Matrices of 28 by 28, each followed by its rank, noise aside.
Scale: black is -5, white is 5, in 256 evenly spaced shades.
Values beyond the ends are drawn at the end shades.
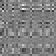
two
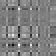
one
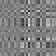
one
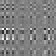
one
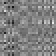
two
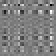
one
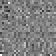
six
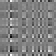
one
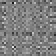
four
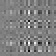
one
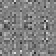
four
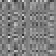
two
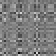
two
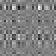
one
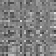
three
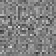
six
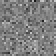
six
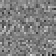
six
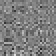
four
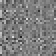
four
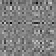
three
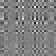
one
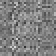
four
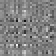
three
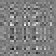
two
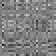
three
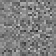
six
